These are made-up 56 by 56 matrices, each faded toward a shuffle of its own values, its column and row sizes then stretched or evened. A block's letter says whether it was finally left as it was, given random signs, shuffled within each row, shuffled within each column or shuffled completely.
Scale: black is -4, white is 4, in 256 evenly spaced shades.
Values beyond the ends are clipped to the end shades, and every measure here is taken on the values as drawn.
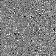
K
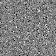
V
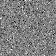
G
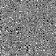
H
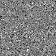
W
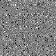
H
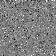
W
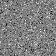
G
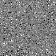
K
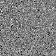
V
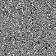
V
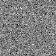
K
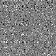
H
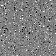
V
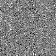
V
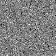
V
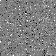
V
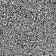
W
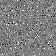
W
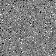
V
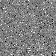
G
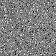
G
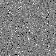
V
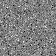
G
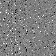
V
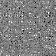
H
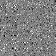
K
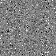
V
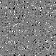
H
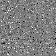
K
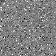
K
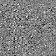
H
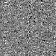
H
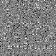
H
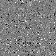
K
